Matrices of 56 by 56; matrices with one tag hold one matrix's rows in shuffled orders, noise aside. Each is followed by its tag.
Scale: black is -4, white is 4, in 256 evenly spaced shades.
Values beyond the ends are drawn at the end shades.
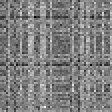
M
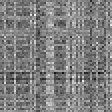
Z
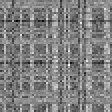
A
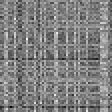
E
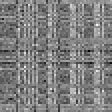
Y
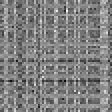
E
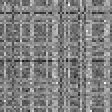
A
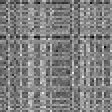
M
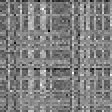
M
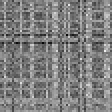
A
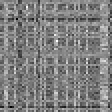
E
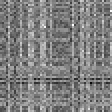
M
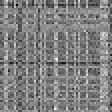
E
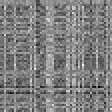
Z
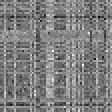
Z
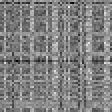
A
